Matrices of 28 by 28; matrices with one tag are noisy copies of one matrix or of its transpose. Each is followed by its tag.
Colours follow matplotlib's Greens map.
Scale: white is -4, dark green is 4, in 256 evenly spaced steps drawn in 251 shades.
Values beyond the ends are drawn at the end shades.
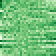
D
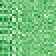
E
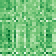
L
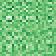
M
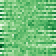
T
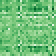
L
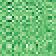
M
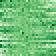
D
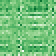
L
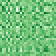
M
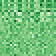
E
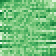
D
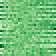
T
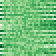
T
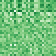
E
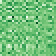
M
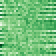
T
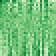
D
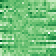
D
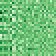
E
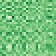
M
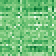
L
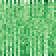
T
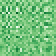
M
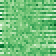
T
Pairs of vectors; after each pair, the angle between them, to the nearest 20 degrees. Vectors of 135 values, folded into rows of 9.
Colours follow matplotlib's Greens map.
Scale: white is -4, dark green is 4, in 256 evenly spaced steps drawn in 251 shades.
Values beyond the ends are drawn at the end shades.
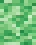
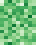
120 degrees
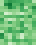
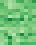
120 degrees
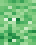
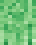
100 degrees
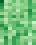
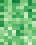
60 degrees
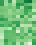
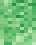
100 degrees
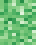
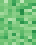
160 degrees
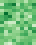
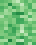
100 degrees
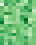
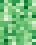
80 degrees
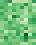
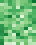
80 degrees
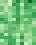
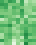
120 degrees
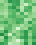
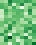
60 degrees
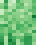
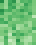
160 degrees
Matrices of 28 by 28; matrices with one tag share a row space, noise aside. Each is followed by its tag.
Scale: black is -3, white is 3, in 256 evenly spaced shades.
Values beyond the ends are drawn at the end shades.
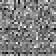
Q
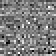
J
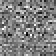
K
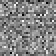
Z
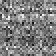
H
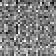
Q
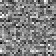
J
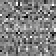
Q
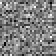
H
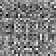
Q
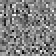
Z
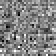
J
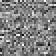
J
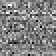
H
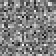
K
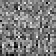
Q
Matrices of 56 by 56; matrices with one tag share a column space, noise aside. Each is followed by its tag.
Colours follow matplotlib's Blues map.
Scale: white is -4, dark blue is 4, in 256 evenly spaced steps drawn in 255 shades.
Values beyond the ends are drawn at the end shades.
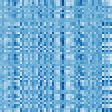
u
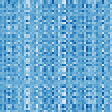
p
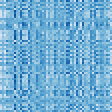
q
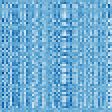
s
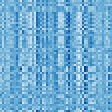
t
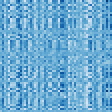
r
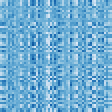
u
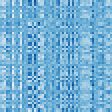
u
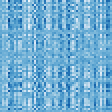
r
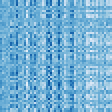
u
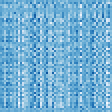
s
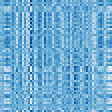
t
